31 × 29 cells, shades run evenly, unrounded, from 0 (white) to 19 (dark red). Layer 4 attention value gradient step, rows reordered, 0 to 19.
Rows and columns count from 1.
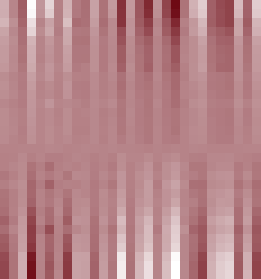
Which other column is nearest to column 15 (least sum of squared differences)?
13
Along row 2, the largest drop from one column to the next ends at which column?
4
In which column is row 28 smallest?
20
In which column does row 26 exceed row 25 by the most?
6
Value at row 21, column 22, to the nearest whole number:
11
